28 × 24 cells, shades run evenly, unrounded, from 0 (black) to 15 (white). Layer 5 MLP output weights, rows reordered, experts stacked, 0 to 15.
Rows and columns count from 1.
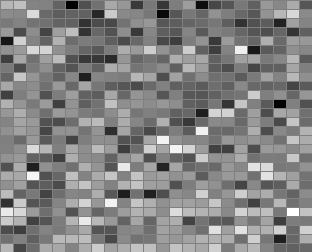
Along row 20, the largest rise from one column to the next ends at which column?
21
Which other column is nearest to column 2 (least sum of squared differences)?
23
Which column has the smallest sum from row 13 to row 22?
4
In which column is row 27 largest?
20
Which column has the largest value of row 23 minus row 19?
9
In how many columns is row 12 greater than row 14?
9
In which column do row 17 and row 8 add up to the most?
15
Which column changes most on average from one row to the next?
22
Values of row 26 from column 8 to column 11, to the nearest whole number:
5 5 8 8
